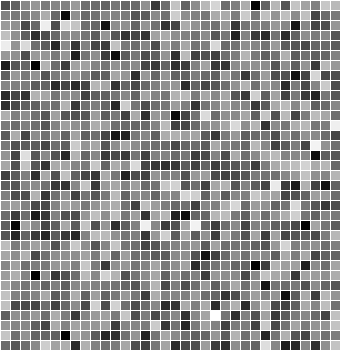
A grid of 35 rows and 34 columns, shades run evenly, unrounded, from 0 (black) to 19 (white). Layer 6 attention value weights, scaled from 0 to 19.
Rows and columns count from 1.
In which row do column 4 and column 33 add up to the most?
1
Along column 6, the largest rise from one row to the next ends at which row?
32
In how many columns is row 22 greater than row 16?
20
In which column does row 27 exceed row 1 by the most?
16
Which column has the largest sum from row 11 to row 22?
31
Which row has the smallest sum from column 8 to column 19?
6
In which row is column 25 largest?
2
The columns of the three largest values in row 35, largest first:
27, 5, 34
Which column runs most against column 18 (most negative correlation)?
10
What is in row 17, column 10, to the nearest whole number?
15
